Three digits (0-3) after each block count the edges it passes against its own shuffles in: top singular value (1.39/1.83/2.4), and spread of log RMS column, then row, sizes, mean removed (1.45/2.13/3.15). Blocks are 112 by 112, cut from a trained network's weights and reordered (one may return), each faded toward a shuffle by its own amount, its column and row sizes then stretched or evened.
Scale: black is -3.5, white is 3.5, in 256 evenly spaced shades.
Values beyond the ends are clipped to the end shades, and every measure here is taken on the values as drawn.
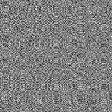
3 0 2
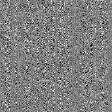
0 3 1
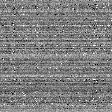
3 1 2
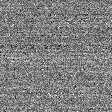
1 0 1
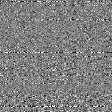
2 0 3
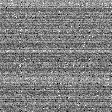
3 1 1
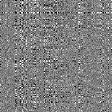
3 3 2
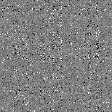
0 2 1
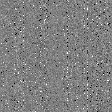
0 2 0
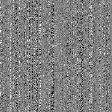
2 3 0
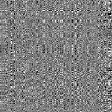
3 3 2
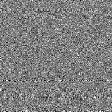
2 0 2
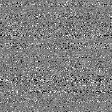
0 1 3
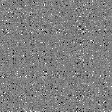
0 2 2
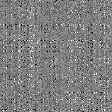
2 2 2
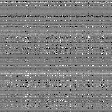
3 2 3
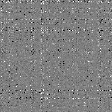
1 2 2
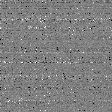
1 1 2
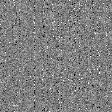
0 2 0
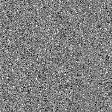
0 1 0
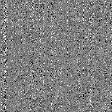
0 3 1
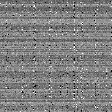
3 2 0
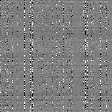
2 3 0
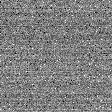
1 0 0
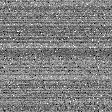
3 0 0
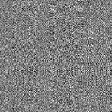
3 2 1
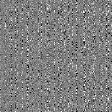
2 3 0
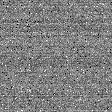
1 0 0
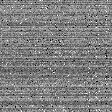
3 1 0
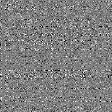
1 2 3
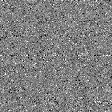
1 0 1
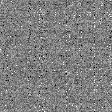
0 2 0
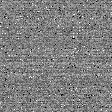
1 0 1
